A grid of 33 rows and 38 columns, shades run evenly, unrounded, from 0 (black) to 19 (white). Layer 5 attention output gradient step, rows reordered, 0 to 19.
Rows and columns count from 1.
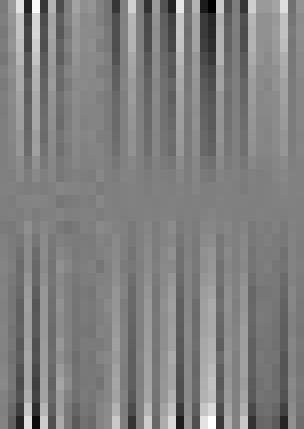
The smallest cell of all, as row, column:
1, 27
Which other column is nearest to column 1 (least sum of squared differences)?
30
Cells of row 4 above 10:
18
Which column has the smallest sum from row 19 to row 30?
5
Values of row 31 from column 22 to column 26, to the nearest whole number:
13 6 10 8 13
